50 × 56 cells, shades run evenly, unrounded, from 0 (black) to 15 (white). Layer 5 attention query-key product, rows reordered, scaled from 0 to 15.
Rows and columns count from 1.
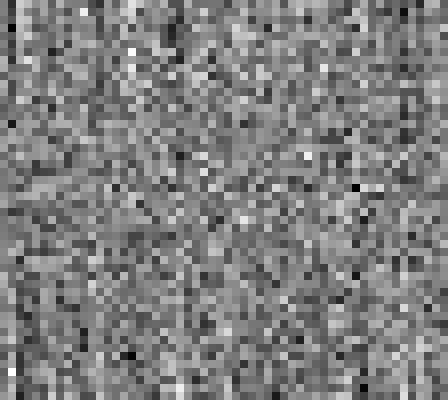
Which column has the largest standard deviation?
51
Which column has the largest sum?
30
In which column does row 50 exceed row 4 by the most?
2
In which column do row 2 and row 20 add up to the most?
26
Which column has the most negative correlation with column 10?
47
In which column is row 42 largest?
29
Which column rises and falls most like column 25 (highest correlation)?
48
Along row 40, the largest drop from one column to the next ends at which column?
3
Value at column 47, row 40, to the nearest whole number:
8
